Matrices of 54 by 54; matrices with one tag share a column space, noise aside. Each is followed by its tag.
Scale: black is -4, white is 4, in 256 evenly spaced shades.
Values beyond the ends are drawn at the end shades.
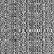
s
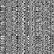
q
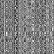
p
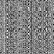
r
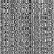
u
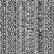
r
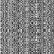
s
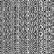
r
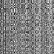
u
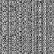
q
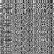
u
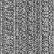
q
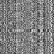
s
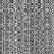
u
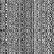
s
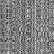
p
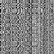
u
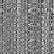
u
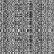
s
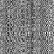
p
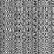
r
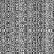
s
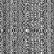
s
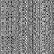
q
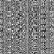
r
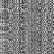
u
